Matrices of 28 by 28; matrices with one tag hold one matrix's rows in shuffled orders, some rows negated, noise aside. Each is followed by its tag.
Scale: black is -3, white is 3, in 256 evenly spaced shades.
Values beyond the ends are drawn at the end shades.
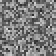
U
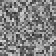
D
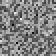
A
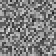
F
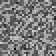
A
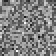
A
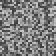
A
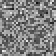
U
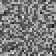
A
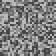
A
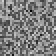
F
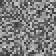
F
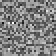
U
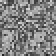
U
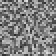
A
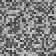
D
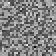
A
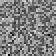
F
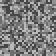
A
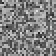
U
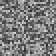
U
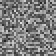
U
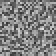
A
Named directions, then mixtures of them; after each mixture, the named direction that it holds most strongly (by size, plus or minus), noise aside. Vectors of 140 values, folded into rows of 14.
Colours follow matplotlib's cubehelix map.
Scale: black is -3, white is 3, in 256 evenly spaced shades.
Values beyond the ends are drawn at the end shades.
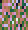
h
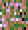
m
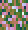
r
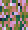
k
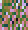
h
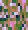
k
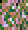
h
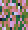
k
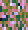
k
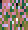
h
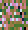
m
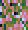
k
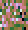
m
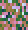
r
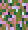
r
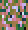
r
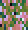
k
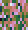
k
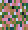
r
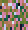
k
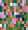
k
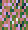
h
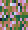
k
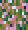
r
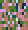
h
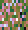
m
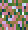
r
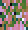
m
